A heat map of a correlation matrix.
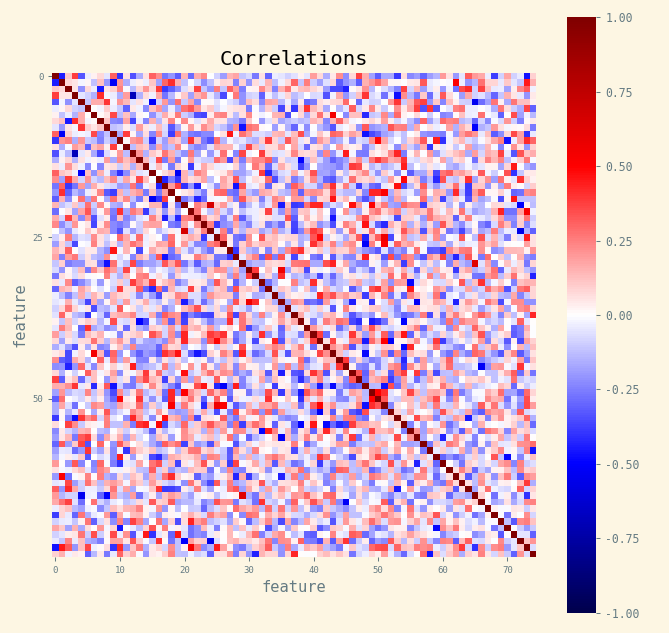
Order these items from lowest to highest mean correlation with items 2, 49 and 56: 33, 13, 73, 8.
8, 13, 33, 73
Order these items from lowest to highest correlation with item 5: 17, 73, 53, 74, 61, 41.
74, 17, 61, 41, 53, 73
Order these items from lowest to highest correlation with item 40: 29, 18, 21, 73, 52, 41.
52, 29, 21, 73, 18, 41
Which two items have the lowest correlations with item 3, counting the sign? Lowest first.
12, 53
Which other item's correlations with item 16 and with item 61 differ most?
54
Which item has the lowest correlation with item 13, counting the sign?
38
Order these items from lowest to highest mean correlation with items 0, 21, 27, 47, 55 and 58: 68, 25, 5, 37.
37, 68, 25, 5
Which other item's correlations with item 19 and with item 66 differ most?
15
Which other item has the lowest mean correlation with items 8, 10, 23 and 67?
43
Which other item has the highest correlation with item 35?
30
